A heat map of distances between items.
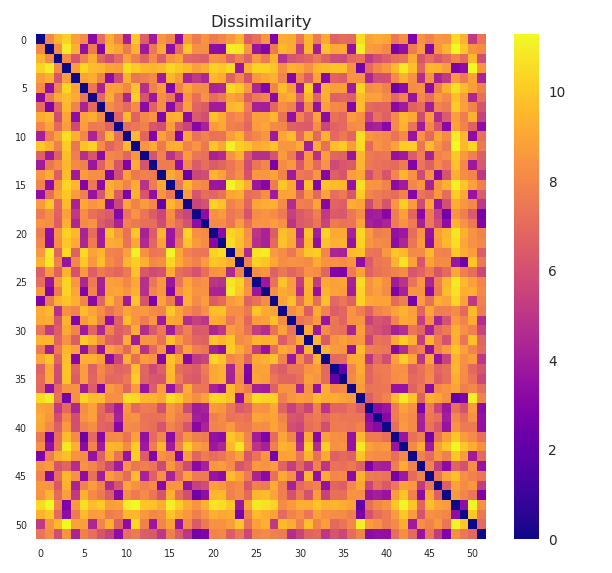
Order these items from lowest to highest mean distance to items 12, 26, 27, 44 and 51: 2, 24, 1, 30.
30, 1, 24, 2
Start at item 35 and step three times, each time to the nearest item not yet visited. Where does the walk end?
22
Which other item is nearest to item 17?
14
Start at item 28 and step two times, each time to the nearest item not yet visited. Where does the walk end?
38
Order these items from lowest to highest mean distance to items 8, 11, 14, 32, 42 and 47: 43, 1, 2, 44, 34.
44, 2, 1, 34, 43
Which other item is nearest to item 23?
49
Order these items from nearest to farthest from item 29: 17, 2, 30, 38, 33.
33, 17, 38, 2, 30
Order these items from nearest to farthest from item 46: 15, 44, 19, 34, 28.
44, 19, 34, 28, 15
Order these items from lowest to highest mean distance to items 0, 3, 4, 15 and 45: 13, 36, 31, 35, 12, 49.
36, 12, 13, 49, 35, 31
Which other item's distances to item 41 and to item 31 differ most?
5
